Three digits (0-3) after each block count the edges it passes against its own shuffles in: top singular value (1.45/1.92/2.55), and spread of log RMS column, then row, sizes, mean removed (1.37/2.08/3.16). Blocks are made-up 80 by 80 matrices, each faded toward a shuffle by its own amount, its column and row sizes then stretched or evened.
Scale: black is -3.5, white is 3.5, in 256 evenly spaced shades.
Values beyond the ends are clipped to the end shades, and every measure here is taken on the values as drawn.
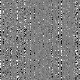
1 3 1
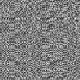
3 1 2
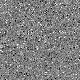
1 0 1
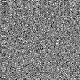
2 0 0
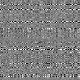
3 1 3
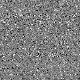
0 0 2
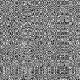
3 0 1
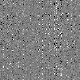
1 2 1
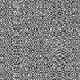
3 1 1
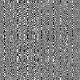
3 3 0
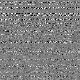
1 0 3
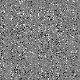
0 2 1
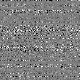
0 1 3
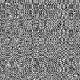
3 1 1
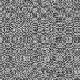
3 0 2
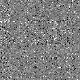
1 1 1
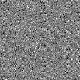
2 1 0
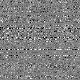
0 1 3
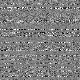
0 0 3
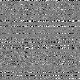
2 1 3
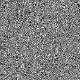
0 2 1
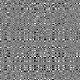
3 2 3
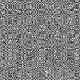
3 0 1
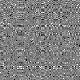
3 0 2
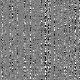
2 3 0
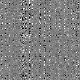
1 3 2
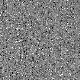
0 1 0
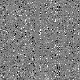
1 2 0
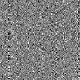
2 2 0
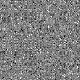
2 1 0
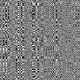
3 3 2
